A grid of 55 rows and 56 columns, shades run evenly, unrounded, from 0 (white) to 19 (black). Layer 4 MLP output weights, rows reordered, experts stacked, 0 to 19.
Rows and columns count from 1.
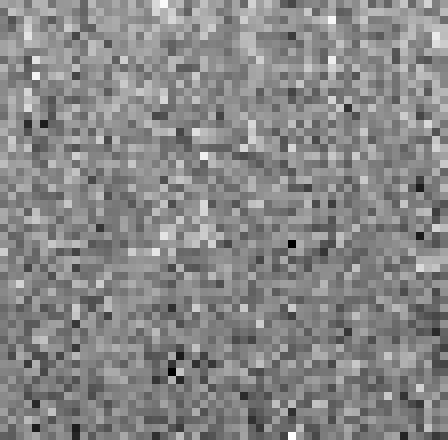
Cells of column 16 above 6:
52
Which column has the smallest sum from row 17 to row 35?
26
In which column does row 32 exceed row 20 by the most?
10
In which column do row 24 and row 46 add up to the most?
53
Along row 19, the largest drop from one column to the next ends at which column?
37
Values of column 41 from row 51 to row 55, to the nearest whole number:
5 9 8 10 10
